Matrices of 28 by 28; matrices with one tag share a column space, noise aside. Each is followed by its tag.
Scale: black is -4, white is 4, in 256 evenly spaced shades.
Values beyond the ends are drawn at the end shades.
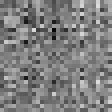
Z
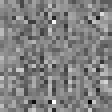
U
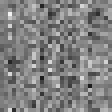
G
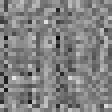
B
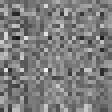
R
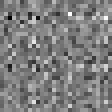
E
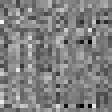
B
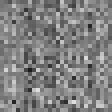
U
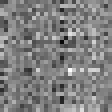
R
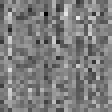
E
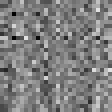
R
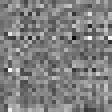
R
